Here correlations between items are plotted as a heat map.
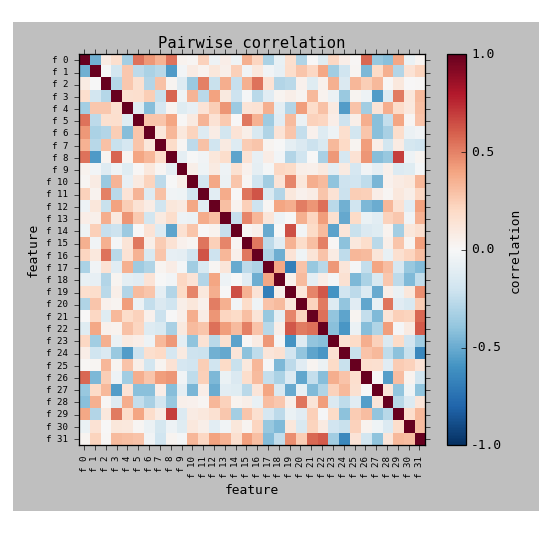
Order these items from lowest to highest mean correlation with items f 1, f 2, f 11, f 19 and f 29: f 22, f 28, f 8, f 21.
f 8, f 28, f 21, f 22
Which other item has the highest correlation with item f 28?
f 20
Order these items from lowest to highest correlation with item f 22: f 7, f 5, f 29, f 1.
f 7, f 29, f 5, f 1
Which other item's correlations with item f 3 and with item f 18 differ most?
f 29
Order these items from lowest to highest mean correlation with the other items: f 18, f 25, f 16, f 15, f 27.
f 27, f 18, f 25, f 16, f 15
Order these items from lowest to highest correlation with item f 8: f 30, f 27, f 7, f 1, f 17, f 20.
f 1, f 27, f 20, f 30, f 17, f 7
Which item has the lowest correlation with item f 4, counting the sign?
f 24
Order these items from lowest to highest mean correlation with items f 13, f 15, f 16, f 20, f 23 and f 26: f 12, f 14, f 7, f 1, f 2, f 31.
f 14, f 1, f 12, f 31, f 7, f 2
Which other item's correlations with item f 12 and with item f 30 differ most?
f 18
